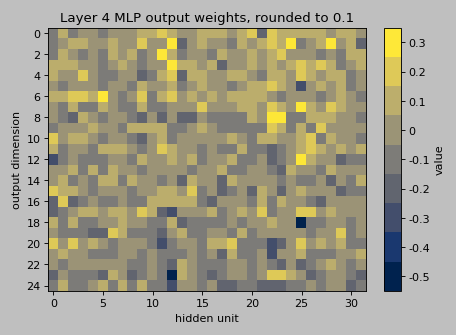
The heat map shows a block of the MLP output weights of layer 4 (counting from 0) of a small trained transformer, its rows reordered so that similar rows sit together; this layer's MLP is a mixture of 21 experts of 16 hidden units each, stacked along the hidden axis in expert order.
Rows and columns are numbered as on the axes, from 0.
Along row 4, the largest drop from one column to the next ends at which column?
13
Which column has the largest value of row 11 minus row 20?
11
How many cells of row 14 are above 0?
7
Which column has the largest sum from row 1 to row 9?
22
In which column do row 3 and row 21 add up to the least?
17
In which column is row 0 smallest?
21
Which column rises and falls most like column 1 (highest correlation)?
14
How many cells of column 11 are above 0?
9
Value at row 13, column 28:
0.1
